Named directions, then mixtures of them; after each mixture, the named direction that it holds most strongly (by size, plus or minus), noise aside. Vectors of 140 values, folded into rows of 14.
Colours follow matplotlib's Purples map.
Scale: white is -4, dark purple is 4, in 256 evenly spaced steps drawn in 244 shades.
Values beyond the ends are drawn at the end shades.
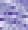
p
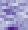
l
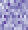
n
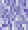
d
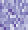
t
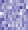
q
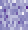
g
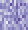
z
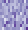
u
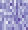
z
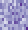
z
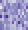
g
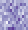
z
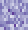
t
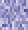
d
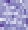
p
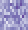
z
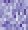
u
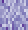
d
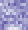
l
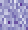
z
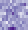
l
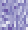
u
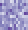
t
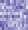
q
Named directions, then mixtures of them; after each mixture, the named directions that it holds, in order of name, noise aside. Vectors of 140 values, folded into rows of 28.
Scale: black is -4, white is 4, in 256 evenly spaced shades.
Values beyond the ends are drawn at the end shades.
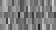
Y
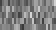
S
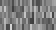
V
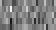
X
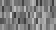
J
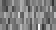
Y.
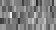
J.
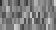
S.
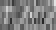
S, V, X.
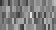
S.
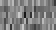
S, V.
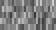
J, S.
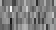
X.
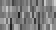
S, X, Y.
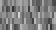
S, V, Y.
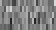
S, X.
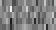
X.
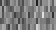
J, V.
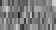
S, V, Y.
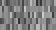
J, V.
